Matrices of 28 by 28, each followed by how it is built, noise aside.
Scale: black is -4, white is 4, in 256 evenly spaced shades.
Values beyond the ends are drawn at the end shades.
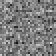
repeating rows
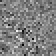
lower triangular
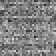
blocks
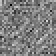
Hankel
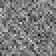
Toeplitz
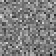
blocks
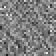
Toeplitz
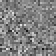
lower triangular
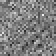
Hankel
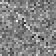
banded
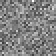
Hankel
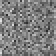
repeating rows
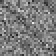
Toeplitz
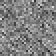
Toeplitz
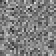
blocks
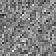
Hankel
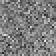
Hankel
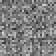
blocks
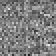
blocks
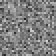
repeating rows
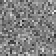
noise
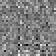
low rank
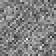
Hankel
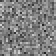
noise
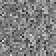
repeating rows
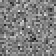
noise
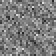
Toeplitz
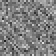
Toeplitz
